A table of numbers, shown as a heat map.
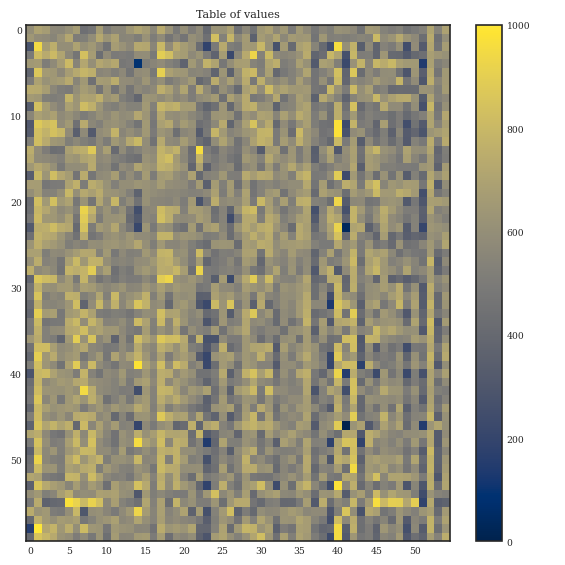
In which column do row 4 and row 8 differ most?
14
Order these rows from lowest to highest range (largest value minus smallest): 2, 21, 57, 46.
57, 21, 2, 46
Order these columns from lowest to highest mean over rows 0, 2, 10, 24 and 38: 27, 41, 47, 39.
39, 47, 27, 41
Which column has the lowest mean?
51
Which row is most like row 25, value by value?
10
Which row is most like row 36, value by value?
47
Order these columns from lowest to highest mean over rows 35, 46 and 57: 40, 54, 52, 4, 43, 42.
43, 54, 4, 42, 52, 40
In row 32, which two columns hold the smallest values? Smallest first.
39, 23
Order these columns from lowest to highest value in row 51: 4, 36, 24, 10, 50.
24, 4, 50, 10, 36
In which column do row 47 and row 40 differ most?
41
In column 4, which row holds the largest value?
12
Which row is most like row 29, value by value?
3
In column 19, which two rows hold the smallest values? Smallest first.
46, 12
